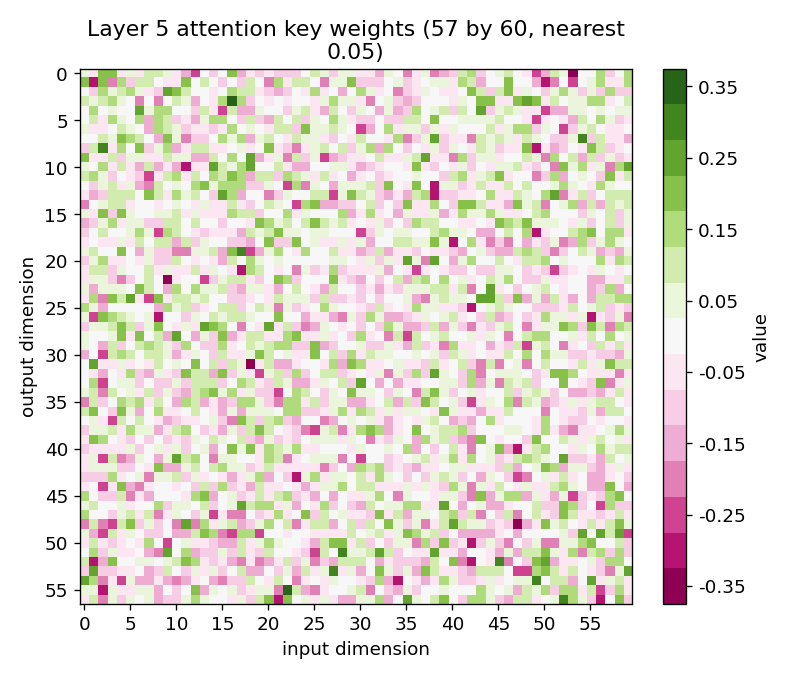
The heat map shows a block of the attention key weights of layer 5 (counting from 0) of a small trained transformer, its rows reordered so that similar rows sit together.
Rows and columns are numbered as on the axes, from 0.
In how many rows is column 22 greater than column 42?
33
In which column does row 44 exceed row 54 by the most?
4
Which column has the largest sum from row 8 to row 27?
16
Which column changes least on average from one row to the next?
34
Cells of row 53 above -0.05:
31
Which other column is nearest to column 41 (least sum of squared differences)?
59
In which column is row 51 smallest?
25
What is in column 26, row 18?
-0.05
